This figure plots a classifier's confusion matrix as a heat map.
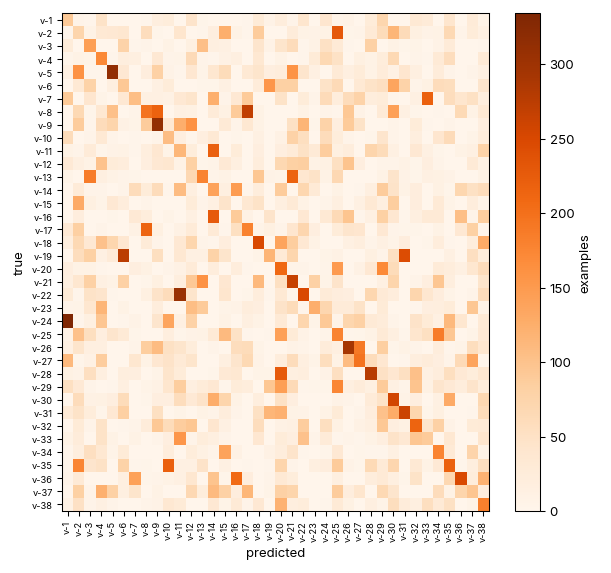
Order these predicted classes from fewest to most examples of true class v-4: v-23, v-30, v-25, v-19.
v-19, v-23, v-25, v-30
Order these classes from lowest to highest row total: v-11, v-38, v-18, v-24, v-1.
v-1, v-38, v-11, v-18, v-24
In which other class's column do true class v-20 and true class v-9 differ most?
v-29
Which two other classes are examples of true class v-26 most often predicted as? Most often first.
v-27, v-9
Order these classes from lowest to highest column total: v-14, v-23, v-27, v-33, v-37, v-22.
v-23, v-33, v-27, v-37, v-22, v-14
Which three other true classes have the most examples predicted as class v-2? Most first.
v-35, v-5, v-15
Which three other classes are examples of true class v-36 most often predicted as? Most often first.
v-16, v-7, v-38
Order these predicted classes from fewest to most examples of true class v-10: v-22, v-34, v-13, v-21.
v-13, v-34, v-22, v-21
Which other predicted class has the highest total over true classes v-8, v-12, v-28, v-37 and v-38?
v-20
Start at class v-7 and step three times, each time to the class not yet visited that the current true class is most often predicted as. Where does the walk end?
v-14
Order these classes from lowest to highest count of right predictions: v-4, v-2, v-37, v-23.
v-2, v-37, v-23, v-4
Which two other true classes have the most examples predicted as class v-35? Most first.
v-30, v-24
